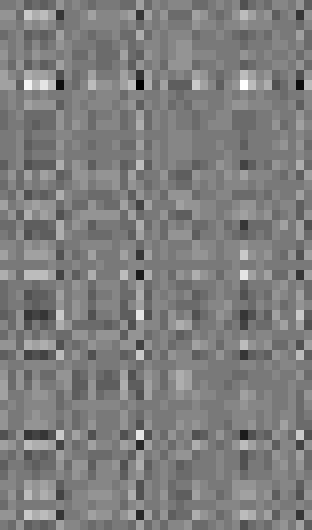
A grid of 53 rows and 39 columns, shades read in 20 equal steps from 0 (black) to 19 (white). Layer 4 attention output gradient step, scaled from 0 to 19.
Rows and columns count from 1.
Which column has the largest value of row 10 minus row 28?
18
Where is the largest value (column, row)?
31, 9
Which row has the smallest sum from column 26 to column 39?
44
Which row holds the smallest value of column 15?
39
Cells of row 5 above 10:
3
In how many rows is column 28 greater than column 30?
18
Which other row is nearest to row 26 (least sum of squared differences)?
8
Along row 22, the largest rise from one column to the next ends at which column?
4
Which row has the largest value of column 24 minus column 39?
33
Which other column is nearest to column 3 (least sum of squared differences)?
22
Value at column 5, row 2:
13
